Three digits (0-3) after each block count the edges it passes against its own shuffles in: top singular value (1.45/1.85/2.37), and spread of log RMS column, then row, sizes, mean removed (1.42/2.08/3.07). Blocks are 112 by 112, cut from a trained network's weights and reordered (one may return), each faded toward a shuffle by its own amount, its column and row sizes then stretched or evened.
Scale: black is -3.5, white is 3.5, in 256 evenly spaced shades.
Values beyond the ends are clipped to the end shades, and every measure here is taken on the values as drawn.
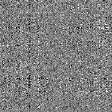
1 2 2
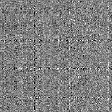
2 2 2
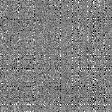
2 3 1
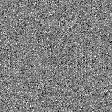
1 0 0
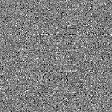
2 1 1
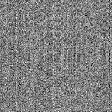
2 1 0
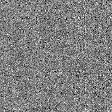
0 1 1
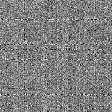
2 0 2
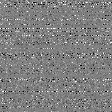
0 1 3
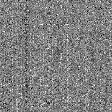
1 1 1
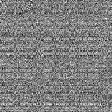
3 0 1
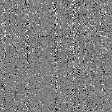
0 3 2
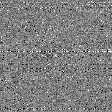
2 0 2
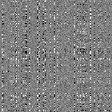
3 3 2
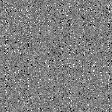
0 2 1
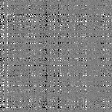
2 3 3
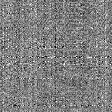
2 1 2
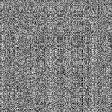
3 1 1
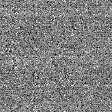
1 1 0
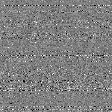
0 0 3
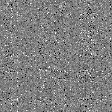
0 2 1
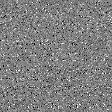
0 0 2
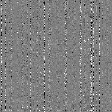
1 3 0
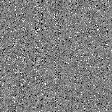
1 2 0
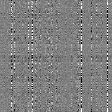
3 3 0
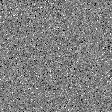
0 0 0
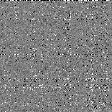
2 2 2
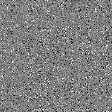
0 2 1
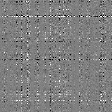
3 3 2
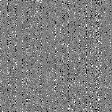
1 3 0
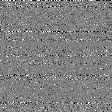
1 0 3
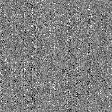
0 2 1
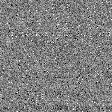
1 1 0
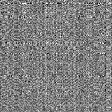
3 0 2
